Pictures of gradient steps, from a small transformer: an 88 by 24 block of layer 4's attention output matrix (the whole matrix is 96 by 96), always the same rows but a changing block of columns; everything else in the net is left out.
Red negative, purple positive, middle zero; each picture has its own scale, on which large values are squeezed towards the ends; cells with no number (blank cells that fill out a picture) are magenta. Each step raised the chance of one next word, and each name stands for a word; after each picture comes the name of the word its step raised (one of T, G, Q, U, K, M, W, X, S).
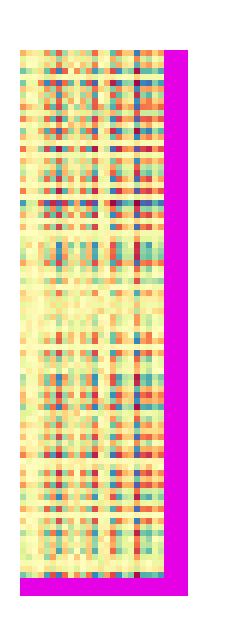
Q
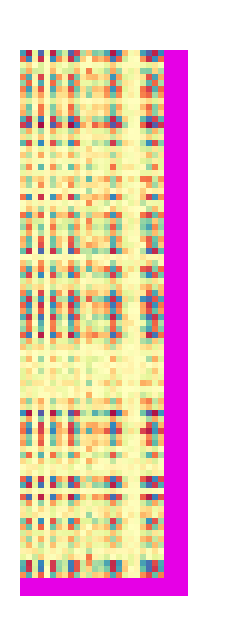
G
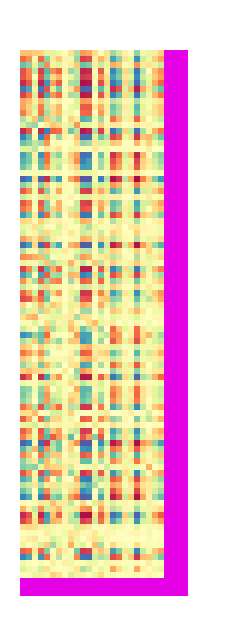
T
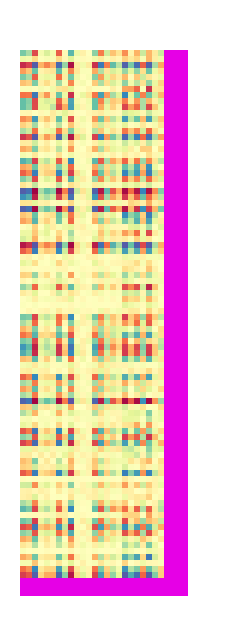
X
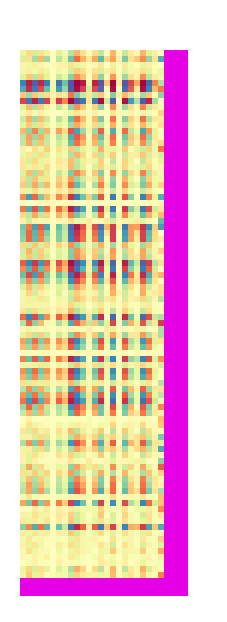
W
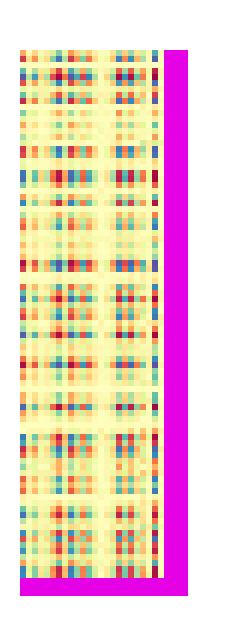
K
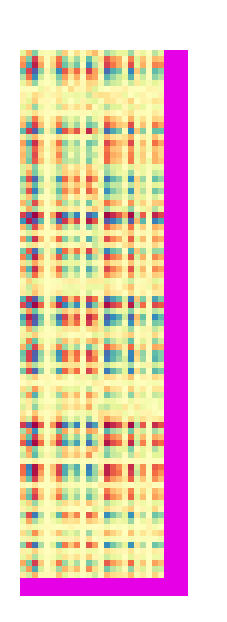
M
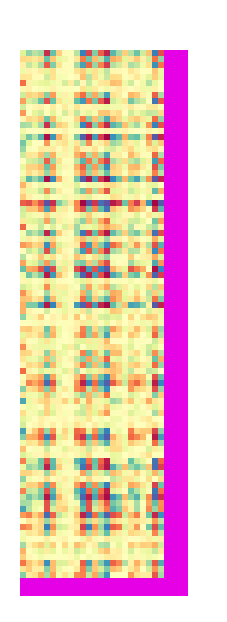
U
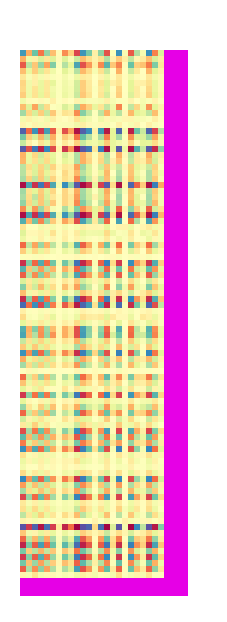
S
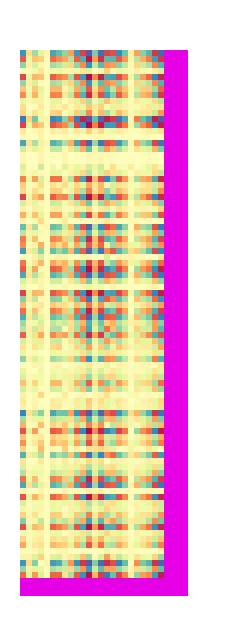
G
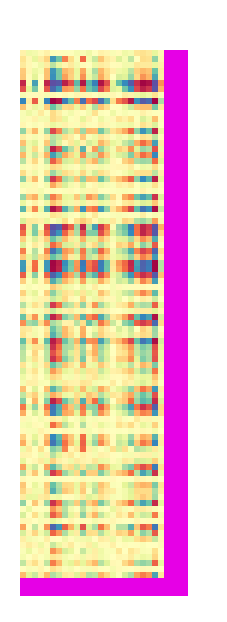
W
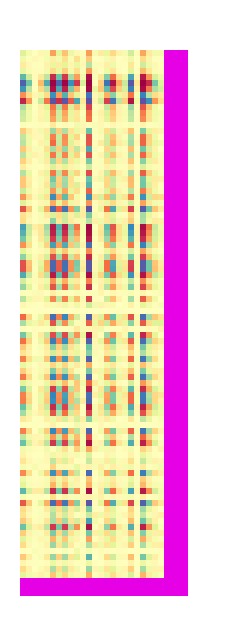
W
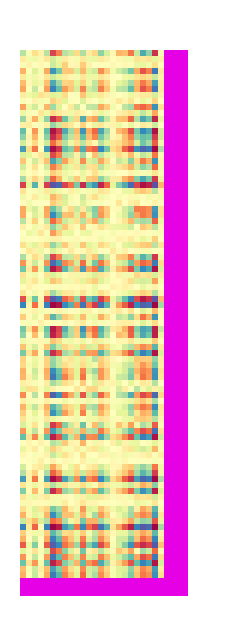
S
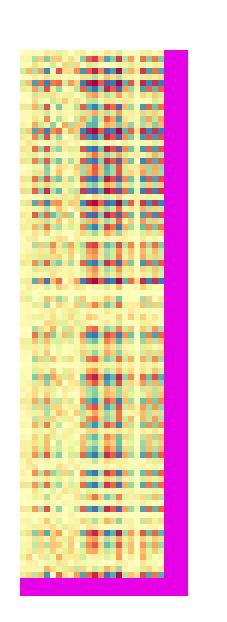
Q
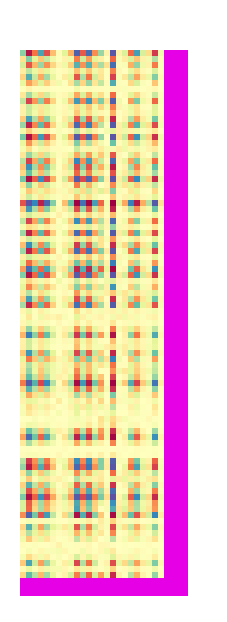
U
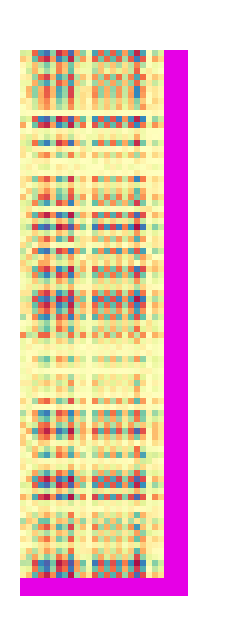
G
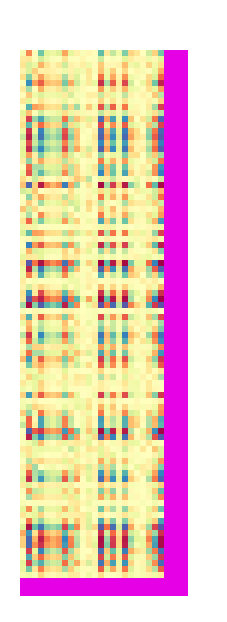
S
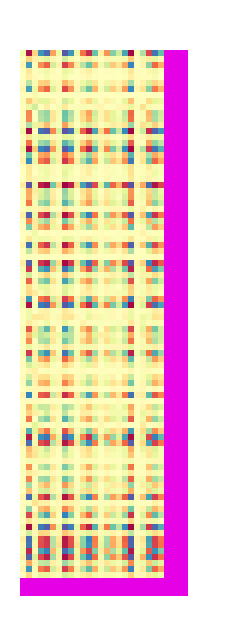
S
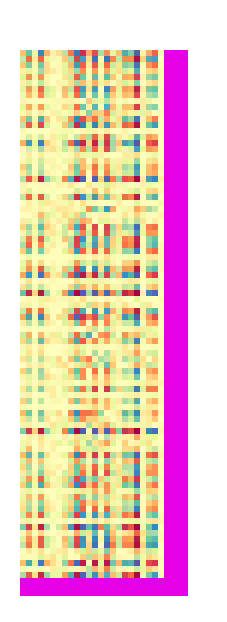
G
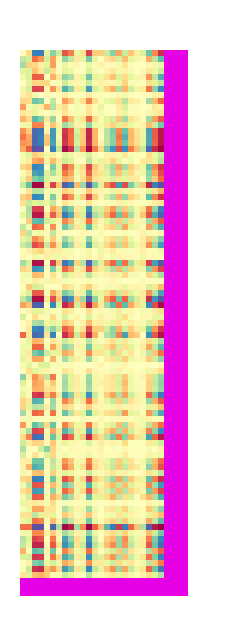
S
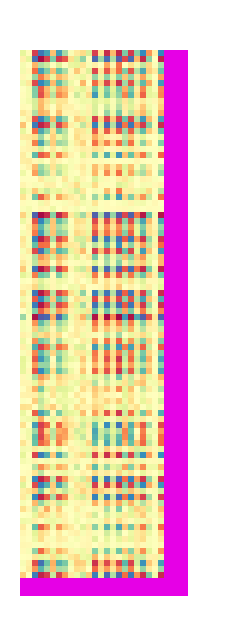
G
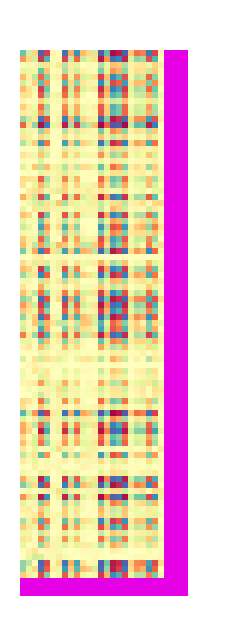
G
